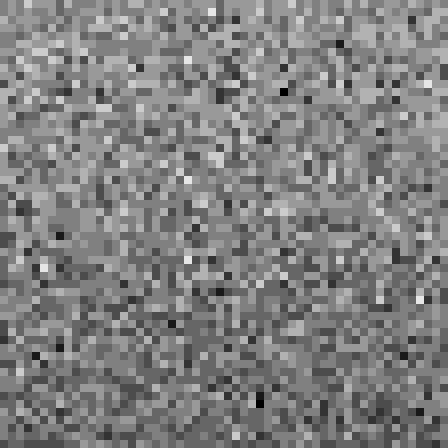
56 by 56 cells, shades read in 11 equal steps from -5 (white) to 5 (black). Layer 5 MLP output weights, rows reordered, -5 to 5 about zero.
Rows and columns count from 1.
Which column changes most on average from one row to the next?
30
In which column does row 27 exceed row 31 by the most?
3
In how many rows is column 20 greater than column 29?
16
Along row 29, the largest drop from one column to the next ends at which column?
26
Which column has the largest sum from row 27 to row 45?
22
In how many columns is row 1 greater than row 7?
14
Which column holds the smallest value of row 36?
33
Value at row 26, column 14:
2
